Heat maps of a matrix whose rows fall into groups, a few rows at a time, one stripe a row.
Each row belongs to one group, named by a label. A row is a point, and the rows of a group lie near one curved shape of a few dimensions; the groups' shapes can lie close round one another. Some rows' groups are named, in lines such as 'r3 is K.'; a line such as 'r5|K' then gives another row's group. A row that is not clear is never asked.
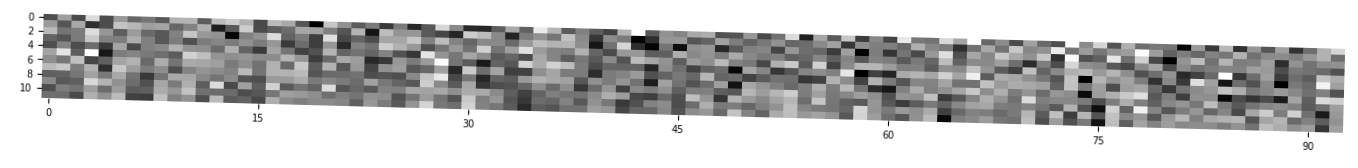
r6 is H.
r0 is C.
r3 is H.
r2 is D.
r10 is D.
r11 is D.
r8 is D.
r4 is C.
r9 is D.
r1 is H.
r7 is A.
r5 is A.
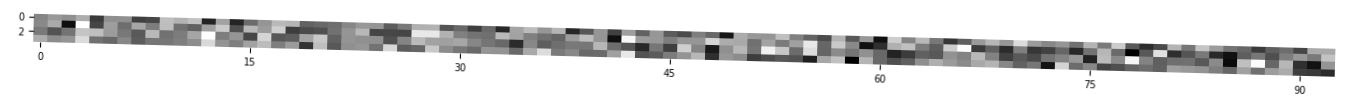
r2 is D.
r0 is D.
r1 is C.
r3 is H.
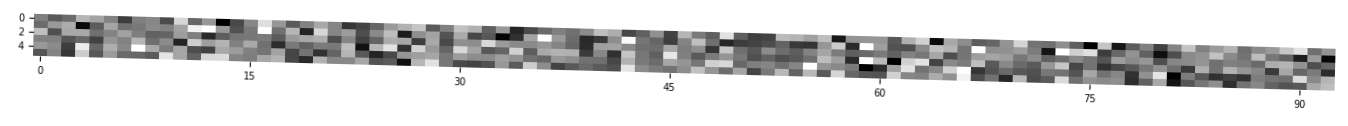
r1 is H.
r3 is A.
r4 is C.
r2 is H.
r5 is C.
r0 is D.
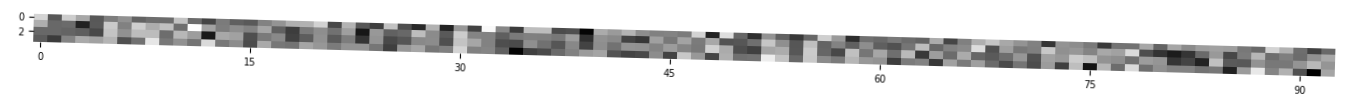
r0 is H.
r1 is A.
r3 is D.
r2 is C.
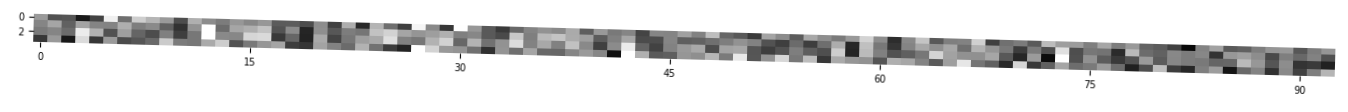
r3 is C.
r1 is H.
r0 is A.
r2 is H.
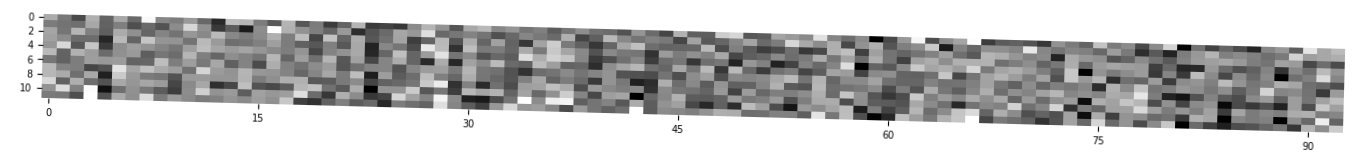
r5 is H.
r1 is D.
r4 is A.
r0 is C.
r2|H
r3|A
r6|D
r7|A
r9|H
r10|A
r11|C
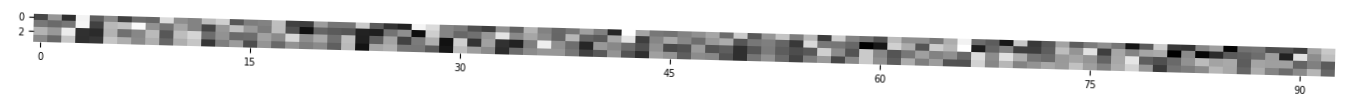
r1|C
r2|H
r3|H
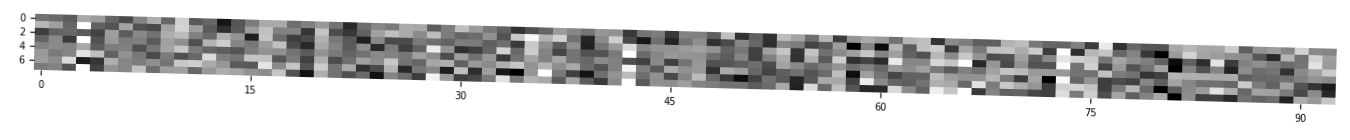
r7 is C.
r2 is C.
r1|D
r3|C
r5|H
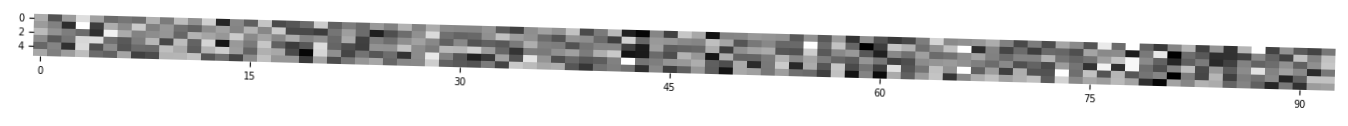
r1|C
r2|A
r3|D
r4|C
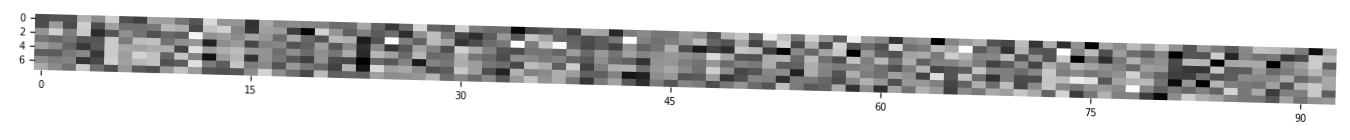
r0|D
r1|C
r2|A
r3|C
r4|A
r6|H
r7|D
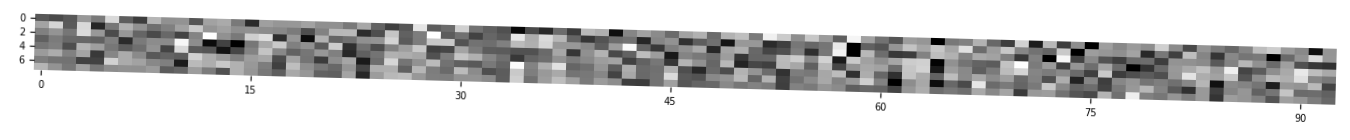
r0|D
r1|A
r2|H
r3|D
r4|D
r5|A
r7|H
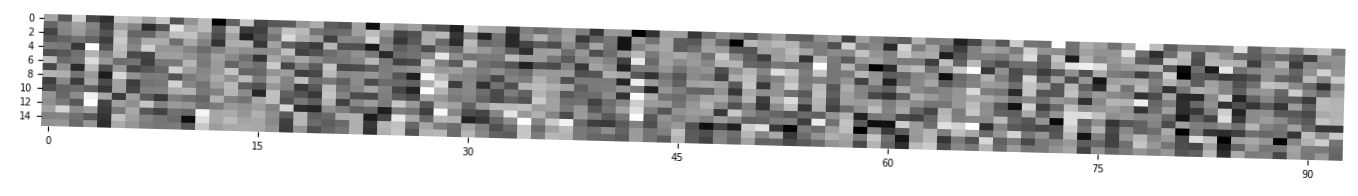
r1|D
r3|C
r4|C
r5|D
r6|D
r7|C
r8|A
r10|C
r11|H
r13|A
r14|A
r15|A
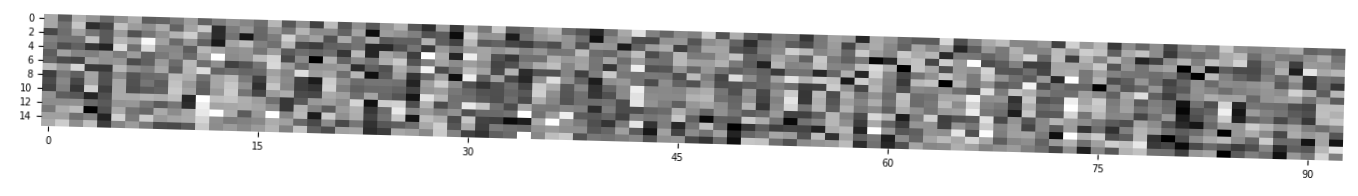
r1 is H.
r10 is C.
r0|H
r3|C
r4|A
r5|H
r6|D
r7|H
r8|C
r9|C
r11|A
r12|A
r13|H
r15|A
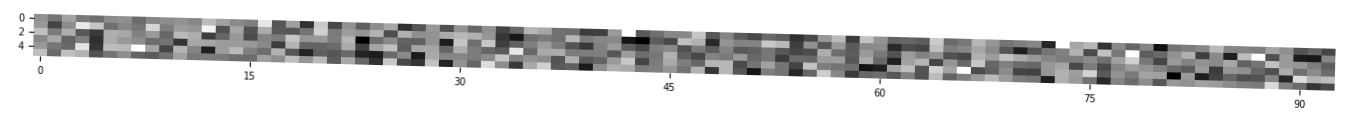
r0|H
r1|D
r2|H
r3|A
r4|C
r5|H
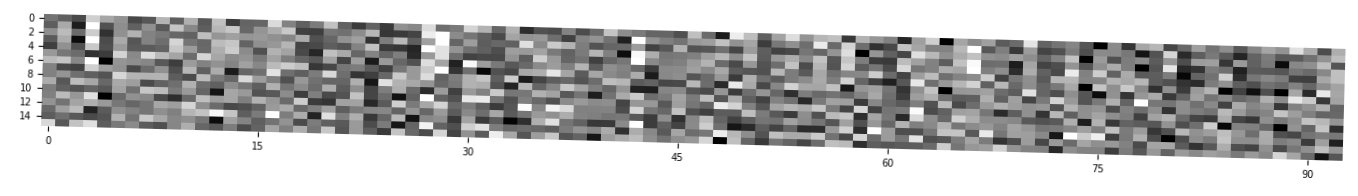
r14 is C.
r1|C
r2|A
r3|C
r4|C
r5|A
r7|D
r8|H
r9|H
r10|C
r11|A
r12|D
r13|H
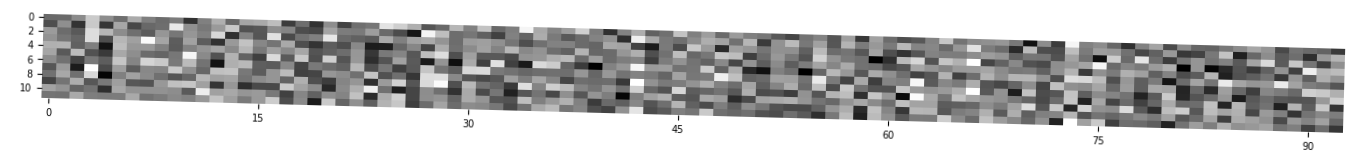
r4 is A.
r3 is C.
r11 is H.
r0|H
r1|C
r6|C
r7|C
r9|D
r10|A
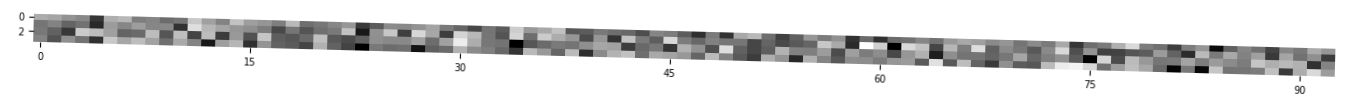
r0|A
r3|C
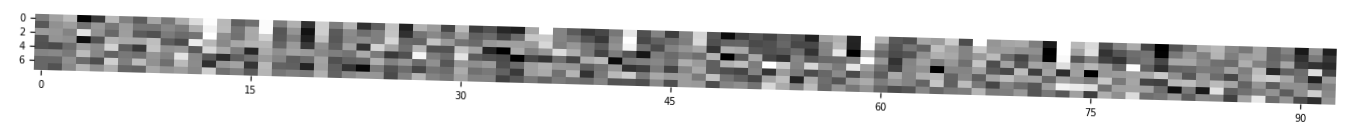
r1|H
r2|H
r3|H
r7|D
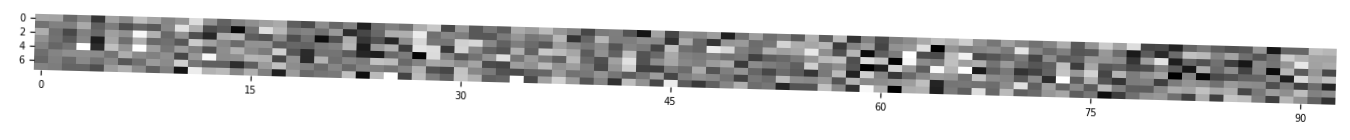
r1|D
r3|A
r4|C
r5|H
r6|D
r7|A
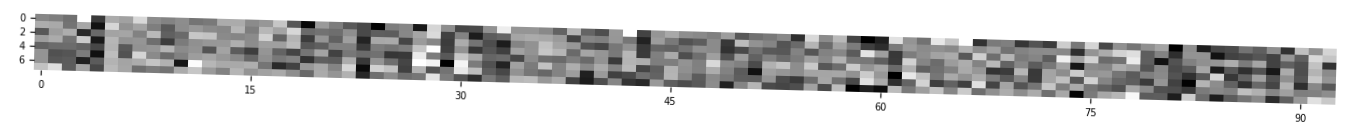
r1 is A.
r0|C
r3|A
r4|C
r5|A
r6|A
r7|A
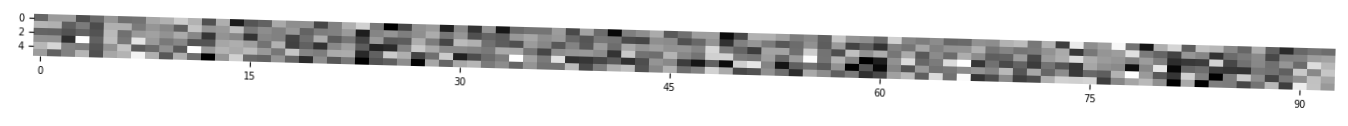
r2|C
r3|C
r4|A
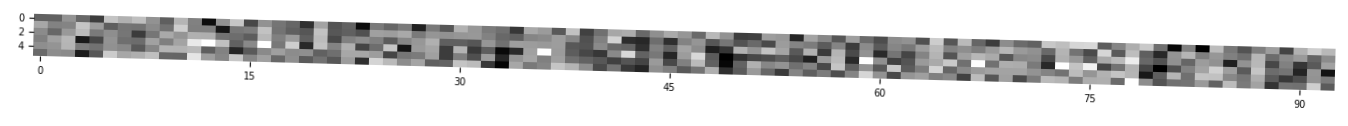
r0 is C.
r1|D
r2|D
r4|D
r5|H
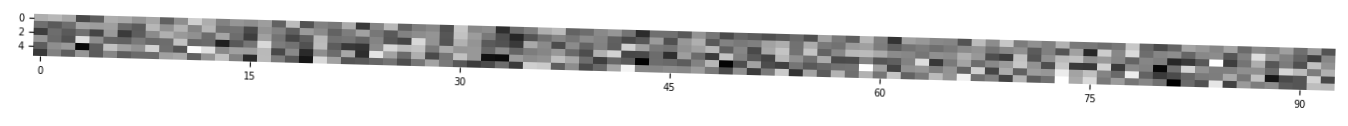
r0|H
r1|D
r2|C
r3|D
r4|H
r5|C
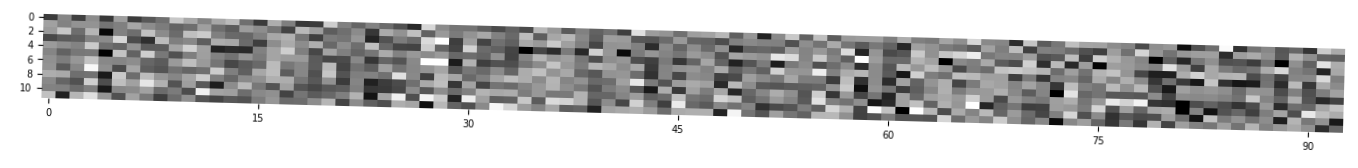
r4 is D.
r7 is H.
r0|C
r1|H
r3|D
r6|D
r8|A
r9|C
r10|A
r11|H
